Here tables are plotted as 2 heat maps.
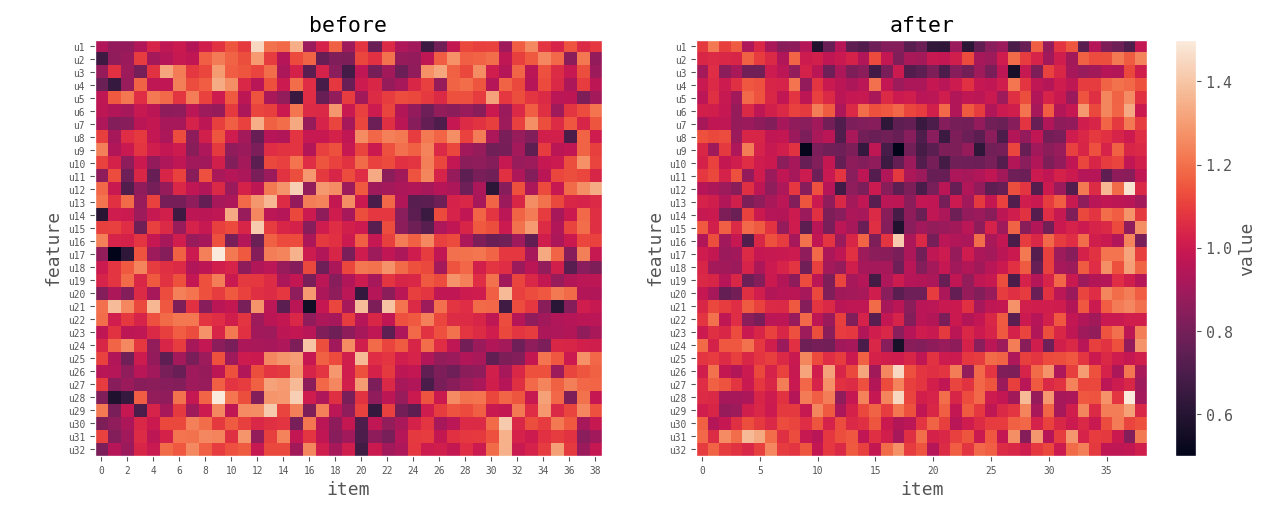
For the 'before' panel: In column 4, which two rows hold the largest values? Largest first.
u21, u5
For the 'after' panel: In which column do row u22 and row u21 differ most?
27
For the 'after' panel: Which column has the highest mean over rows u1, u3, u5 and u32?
1
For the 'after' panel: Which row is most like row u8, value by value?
u10
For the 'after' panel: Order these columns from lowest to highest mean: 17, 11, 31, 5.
17, 11, 31, 5
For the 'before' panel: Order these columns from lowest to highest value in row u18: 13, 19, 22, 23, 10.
13, 10, 19, 23, 22
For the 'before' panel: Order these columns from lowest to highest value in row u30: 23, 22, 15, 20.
20, 15, 22, 23
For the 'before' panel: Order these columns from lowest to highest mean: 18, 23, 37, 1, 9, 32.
1, 23, 18, 32, 37, 9
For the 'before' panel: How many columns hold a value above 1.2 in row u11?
3
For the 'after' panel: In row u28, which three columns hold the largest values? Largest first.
37, 17, 28
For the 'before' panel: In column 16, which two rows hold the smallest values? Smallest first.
u21, u3
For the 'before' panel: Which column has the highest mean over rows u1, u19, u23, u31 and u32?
8
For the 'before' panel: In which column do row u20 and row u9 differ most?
31
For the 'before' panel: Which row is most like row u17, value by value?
u28
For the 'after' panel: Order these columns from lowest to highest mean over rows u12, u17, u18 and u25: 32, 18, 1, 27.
32, 18, 1, 27
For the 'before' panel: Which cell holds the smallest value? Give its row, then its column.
u17, 1
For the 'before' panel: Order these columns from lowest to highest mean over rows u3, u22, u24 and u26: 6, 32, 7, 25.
32, 7, 6, 25
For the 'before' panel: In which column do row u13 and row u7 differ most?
15
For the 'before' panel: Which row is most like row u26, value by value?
u6
